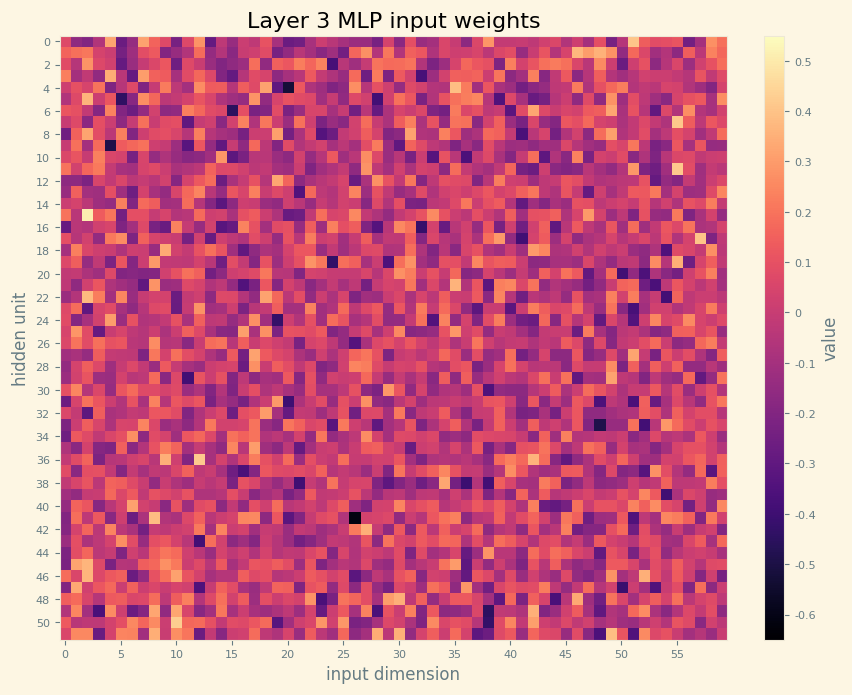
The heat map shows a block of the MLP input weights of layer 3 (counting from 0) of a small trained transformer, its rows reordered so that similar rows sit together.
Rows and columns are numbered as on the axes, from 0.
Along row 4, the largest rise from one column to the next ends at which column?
21
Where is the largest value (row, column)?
15, 2
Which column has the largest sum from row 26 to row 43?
8
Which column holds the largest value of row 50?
10
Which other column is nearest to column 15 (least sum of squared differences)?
33
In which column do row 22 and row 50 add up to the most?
18
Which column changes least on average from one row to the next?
25
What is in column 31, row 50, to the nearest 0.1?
-0.1
